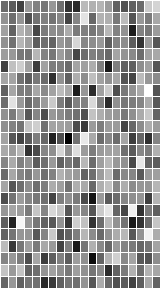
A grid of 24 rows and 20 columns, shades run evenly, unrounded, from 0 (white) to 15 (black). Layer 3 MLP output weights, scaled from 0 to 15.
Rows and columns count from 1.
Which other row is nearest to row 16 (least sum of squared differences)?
2
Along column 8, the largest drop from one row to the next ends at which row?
13
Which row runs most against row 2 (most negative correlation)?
11
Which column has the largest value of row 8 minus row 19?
10
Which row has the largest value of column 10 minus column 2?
8
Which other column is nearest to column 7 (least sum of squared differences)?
6
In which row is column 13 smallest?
18
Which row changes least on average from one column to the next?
5
